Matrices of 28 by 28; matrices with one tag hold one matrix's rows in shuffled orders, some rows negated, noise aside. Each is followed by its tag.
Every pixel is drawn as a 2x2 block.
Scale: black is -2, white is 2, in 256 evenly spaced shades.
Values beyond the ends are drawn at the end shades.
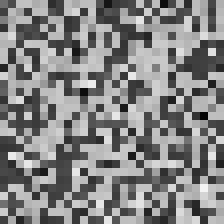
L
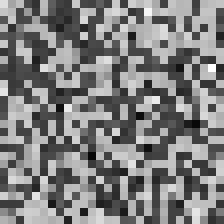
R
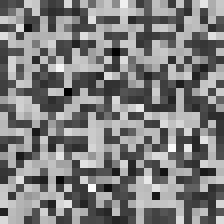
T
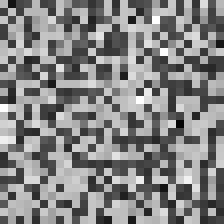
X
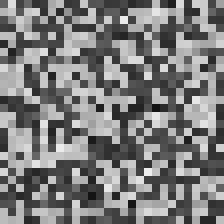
T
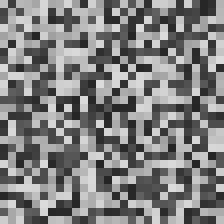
R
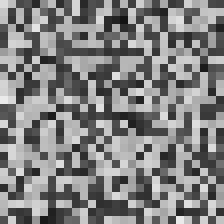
X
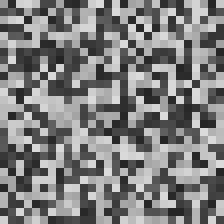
R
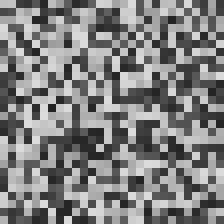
L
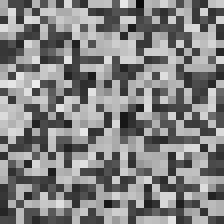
T
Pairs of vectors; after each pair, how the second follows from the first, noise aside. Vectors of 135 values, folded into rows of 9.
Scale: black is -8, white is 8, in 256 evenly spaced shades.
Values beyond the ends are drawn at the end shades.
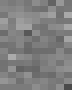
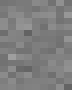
shrunk.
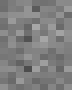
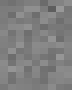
wrapped around, shrunk.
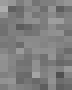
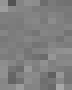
wrapped around, partly zeroed.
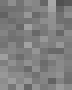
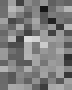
wrapped around, negated, scaled up.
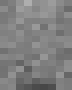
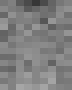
reversed.
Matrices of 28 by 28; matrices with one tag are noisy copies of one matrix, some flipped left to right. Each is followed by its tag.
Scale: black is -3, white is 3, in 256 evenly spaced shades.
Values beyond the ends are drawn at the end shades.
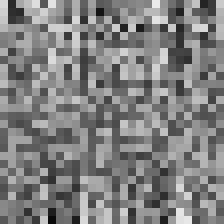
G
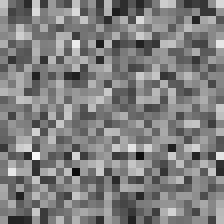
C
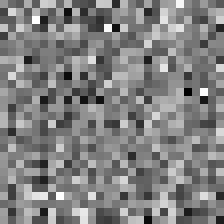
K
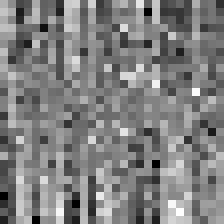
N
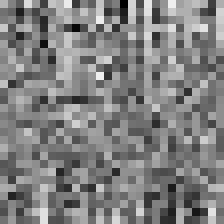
G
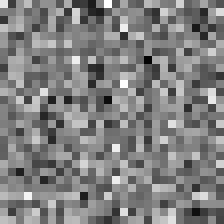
K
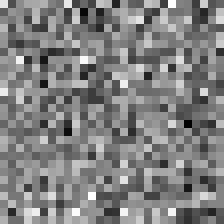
K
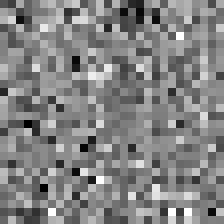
K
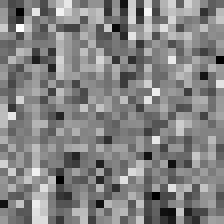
G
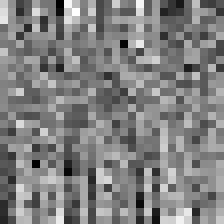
N
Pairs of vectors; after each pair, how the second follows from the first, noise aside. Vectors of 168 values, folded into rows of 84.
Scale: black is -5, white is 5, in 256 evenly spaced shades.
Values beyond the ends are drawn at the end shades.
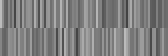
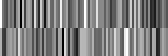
scaled up.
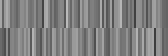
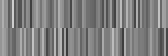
reversed, negated.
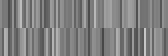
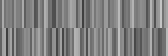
wrapped around, negated.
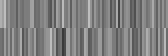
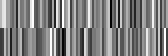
scaled up.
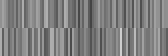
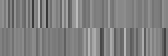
reversed, negated, partly zeroed.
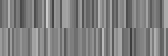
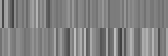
reversed, negated, partly zeroed.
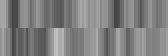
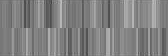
reversed, negated, partly zeroed.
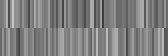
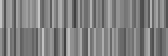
shuffled.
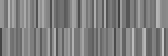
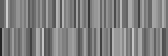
wrapped around, negated.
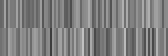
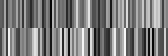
scaled up.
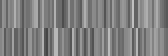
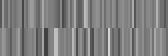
partly zeroed.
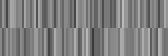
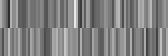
reversed, negated.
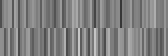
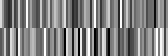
negated, scaled up.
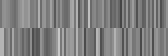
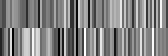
negated, scaled up.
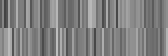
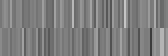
reversed, negated, partly zeroed.
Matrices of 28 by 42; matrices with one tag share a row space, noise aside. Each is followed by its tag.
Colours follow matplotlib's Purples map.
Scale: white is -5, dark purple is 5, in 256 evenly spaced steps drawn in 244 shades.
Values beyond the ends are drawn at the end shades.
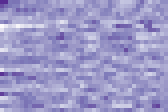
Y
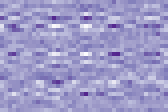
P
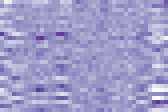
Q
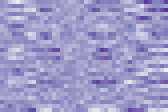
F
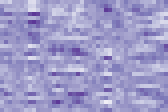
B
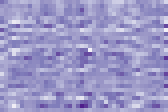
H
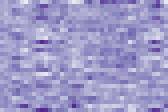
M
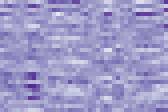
B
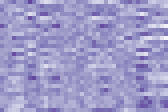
F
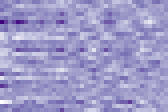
Y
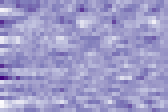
Y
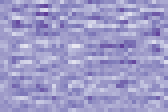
M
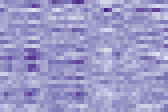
B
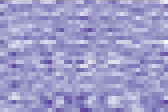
H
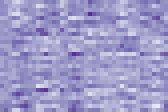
M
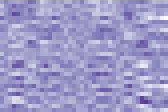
F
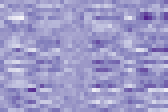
F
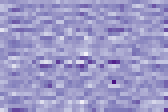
H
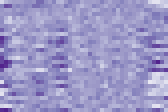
Q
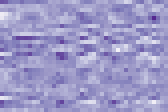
Y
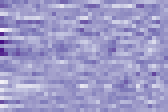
Y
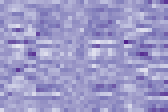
F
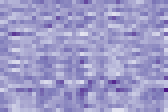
H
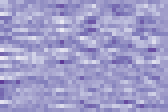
Y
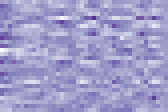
Y
